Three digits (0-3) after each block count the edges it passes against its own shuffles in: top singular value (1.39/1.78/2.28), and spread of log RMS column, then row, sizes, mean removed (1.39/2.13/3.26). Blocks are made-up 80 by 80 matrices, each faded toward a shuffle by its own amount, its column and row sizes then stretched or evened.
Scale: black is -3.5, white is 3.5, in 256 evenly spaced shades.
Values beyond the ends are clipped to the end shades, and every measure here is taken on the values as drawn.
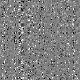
2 2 1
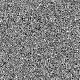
1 0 0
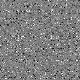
1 0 2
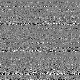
1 0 3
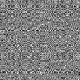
3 0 2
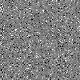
2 1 0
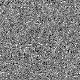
0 0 1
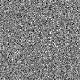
2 1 0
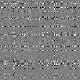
3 2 3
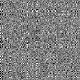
3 2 2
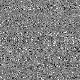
1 0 2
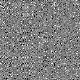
2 2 1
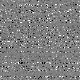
0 0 3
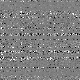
0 1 3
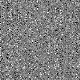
1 2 0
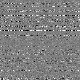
2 0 3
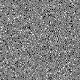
2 1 0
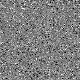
0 0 1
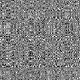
3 1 2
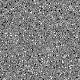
1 0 1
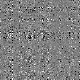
1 2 2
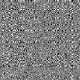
3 2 2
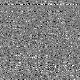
2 0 2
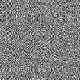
3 1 0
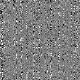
0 3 1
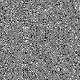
2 1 0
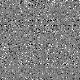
1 1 2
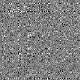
2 2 2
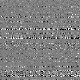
3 1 3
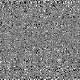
2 1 2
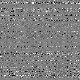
1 1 3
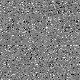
1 0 2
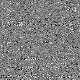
0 1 2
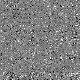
0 1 2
